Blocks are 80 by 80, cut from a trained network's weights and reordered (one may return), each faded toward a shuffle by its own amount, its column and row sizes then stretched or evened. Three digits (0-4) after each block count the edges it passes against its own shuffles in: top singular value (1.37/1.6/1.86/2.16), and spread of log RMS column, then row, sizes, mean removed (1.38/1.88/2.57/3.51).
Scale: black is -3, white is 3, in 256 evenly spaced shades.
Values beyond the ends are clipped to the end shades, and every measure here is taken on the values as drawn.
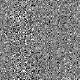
2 3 2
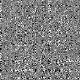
2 3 3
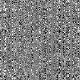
1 4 1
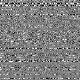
2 0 4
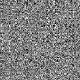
2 2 1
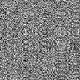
4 1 0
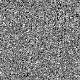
0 1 1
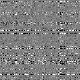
4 2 4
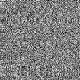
4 0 1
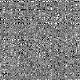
1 3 3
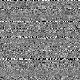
4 0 4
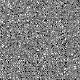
0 2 2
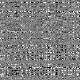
3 2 4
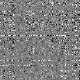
1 3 4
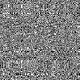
3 1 2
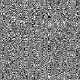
3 3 1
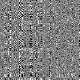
4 4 1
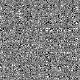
0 2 3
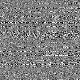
2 0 4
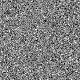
1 0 0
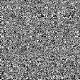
2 1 2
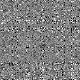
1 3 3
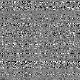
0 2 4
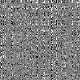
4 4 2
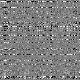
4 2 4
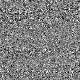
0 0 2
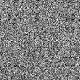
3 0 1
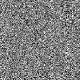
2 2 1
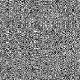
4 2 2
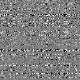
2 2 4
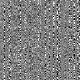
4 4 0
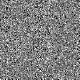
0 2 1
